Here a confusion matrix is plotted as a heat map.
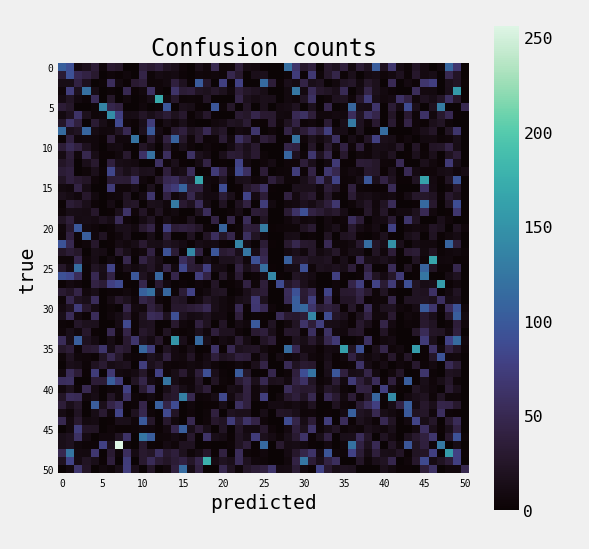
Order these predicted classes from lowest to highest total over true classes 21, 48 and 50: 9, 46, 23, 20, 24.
9, 24, 23, 20, 46
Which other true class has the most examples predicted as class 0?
8
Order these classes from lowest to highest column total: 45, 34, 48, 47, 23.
47, 34, 23, 48, 45
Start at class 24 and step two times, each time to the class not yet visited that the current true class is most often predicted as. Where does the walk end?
10
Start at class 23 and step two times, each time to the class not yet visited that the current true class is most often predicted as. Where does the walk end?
11
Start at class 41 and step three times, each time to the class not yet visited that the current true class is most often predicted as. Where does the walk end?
25
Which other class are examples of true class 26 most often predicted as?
45
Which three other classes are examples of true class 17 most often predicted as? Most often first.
14, 45, 49
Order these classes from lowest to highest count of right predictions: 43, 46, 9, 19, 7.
19, 46, 7, 43, 9
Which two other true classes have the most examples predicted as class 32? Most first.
50, 14
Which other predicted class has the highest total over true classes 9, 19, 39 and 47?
7
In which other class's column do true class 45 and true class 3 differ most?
49
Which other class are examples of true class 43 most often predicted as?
36
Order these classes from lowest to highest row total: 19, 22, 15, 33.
19, 33, 15, 22
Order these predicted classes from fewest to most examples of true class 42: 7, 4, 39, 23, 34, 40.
40, 34, 23, 7, 39, 4
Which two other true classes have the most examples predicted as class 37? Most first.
35, 27
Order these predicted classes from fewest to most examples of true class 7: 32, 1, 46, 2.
32, 46, 2, 1
